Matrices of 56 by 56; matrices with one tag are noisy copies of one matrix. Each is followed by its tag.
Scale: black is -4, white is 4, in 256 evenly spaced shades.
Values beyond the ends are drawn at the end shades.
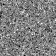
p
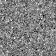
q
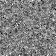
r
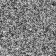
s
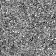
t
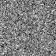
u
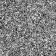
q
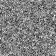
r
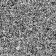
s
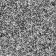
s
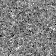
s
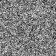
u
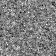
s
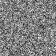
q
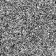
t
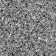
q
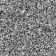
p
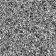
r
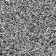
t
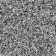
r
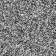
u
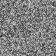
s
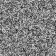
r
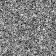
u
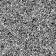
u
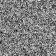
r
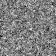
s
